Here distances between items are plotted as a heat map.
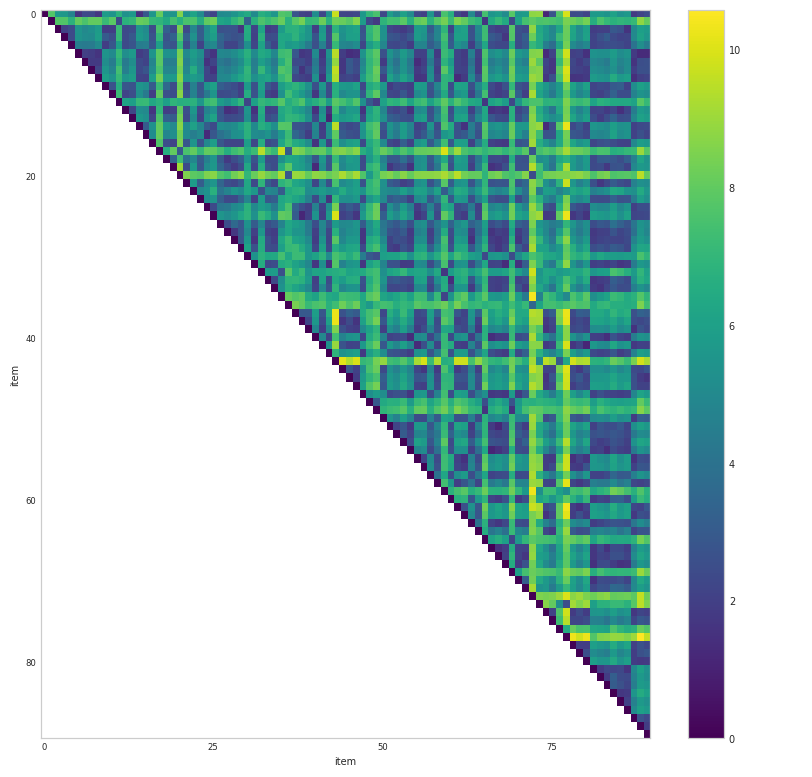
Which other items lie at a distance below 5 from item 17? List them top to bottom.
20, 36, 72
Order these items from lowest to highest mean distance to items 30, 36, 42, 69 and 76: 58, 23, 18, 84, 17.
23, 18, 84, 17, 58
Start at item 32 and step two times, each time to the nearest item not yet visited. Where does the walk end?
35
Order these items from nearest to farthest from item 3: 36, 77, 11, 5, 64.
64, 5, 36, 11, 77
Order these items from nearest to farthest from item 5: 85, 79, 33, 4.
79, 4, 85, 33
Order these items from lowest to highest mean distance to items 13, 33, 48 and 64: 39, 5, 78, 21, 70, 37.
70, 21, 39, 5, 78, 37
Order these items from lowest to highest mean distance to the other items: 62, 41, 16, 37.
16, 41, 62, 37
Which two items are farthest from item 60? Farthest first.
72, 20
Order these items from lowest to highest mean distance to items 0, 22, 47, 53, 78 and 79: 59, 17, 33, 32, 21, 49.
21, 33, 32, 59, 49, 17
